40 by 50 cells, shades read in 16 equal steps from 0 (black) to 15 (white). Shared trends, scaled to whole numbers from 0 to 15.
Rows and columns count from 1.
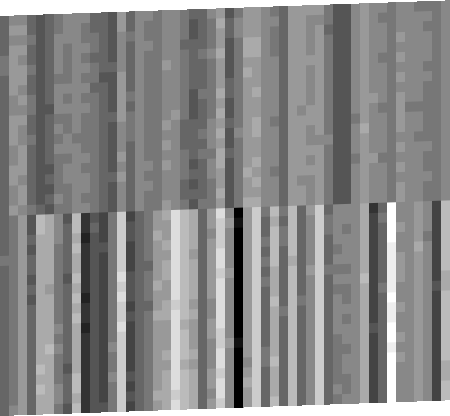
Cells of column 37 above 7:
1
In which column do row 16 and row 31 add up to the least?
27
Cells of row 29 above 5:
42
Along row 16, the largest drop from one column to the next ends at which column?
26
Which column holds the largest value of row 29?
44
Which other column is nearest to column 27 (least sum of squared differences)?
10
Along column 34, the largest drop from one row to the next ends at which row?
21
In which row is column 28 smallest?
36
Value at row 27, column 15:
5
